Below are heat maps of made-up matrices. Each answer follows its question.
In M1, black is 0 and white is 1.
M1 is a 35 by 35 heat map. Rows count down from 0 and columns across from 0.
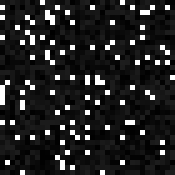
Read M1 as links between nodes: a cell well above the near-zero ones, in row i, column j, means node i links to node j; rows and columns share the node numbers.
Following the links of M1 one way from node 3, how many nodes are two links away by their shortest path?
9
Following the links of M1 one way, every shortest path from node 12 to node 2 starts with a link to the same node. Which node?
node 27
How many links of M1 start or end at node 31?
2
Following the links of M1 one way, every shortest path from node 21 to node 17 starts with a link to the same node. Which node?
node 4
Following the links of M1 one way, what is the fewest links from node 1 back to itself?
3
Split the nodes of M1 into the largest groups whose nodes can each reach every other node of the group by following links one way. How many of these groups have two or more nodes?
1
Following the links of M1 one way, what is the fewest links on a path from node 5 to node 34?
5
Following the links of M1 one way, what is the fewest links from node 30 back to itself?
3
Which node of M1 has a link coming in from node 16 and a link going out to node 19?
node 20
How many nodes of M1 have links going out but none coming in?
2
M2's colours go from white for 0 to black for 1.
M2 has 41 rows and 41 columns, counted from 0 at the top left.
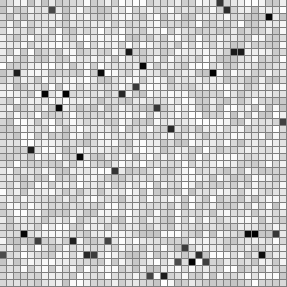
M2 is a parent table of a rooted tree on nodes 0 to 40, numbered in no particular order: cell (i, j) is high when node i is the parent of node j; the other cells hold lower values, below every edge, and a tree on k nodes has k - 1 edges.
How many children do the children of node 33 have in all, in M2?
8
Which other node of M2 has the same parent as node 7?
32
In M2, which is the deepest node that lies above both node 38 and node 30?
10
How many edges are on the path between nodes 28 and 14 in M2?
6
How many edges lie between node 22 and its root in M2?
4
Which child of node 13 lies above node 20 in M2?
9
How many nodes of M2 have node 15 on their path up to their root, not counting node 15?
3
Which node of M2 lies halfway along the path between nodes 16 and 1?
18
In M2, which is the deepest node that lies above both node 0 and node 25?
36
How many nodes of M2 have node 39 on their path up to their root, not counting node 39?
3
